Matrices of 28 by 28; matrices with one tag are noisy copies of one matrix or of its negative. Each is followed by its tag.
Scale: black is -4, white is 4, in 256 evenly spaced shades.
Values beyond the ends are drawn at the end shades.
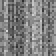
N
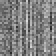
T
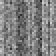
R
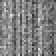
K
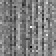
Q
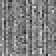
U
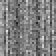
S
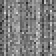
S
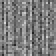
U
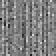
U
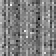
S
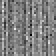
U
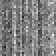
K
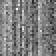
K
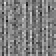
U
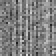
T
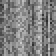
R
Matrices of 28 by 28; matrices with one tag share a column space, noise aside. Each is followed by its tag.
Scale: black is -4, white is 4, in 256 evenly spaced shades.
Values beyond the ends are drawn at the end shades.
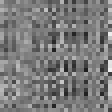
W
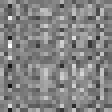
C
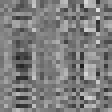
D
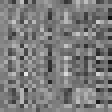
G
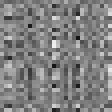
C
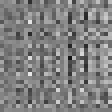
G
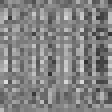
G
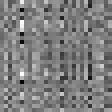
D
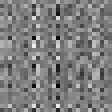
C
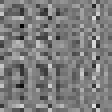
C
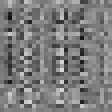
G
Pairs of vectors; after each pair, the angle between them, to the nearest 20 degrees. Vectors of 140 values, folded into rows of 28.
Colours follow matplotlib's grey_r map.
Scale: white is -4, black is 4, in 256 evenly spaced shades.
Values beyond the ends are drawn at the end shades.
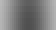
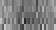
60 degrees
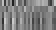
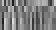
20 degrees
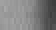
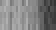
20 degrees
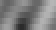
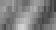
160 degrees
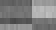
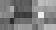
60 degrees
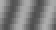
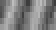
160 degrees
